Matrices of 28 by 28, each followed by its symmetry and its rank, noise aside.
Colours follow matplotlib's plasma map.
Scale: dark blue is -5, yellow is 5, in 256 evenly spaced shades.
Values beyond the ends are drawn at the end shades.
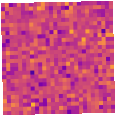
antisymmetric, rank six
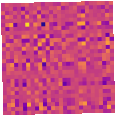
no symmetry, rank three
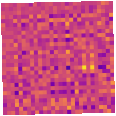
no symmetry, rank three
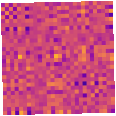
symmetric, rank three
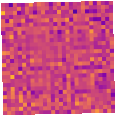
antisymmetric, rank six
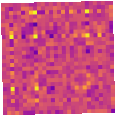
symmetric, rank three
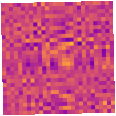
no symmetry, rank four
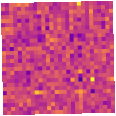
no symmetry, rank six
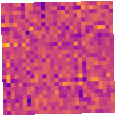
antisymmetric, rank six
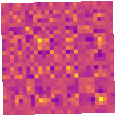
symmetric, rank three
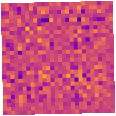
no symmetry, rank four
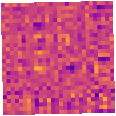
no symmetry, rank six
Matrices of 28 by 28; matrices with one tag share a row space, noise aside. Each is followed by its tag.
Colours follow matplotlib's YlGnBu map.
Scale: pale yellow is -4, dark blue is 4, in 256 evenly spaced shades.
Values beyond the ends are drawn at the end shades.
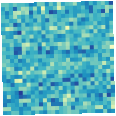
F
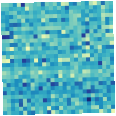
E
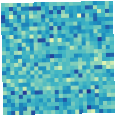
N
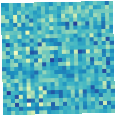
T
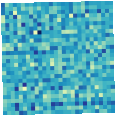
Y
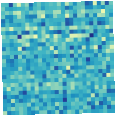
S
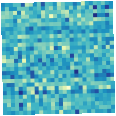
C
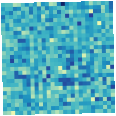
F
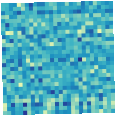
N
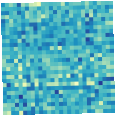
N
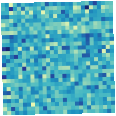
E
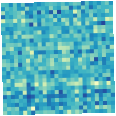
C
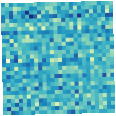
T
